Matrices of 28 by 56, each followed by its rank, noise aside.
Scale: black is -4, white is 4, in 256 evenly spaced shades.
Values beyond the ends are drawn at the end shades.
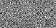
six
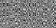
four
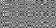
two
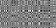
two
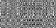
three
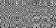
three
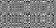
two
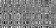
three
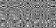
three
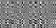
two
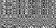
three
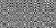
three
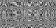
four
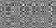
two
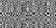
three
